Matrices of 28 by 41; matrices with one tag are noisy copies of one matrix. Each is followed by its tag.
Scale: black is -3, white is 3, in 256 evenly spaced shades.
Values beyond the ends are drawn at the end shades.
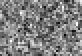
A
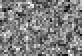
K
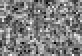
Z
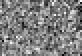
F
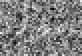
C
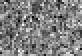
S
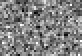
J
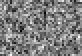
Z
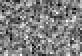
S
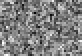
J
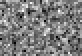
C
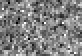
S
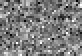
S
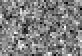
A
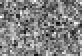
A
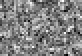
K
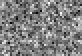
J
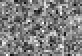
J
